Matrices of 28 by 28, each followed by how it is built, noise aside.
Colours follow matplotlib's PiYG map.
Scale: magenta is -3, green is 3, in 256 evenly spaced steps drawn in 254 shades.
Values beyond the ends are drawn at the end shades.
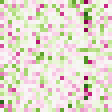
uneven columns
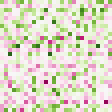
repeating columns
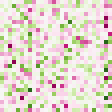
uneven columns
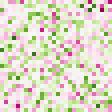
Hankel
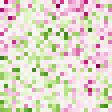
smooth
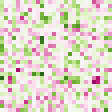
blocks
